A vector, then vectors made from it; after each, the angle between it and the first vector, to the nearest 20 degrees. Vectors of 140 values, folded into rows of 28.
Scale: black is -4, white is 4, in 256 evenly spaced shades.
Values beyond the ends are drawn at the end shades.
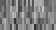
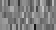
60 degrees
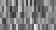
160 degrees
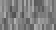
160 degrees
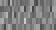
100 degrees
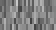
20 degrees
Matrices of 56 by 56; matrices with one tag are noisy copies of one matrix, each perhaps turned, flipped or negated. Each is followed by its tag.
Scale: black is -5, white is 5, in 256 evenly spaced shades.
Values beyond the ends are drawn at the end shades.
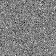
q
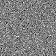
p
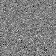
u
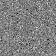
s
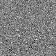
u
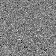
u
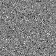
s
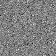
q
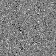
s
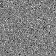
p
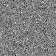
q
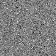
s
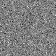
q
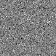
s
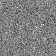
s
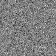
q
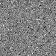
p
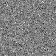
q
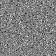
q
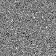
s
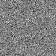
s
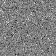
s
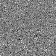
u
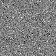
s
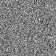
u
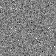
q
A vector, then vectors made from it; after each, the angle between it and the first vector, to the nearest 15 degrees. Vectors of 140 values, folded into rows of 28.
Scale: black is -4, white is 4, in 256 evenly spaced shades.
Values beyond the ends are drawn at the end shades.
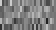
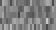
150 degrees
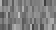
60 degrees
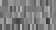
45 degrees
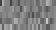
150 degrees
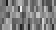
75 degrees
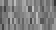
90 degrees
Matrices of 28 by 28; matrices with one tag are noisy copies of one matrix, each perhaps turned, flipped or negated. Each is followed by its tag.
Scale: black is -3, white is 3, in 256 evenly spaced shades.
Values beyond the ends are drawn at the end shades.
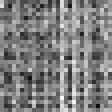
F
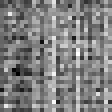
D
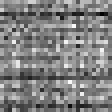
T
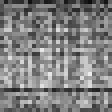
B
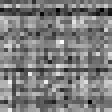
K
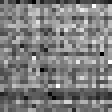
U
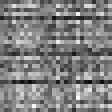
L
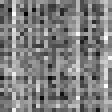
T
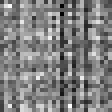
F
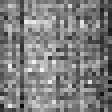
B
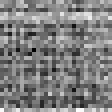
U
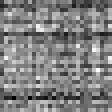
T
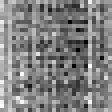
B
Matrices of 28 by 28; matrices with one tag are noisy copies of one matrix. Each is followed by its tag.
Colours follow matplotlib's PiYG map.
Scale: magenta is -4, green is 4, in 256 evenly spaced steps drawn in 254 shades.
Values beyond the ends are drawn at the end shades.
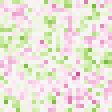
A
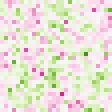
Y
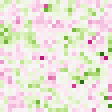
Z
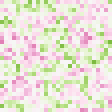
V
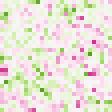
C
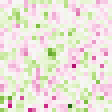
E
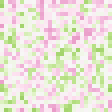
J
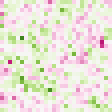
C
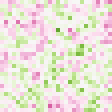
Y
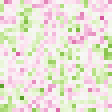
J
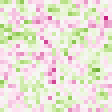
Z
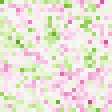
A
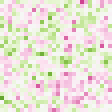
A
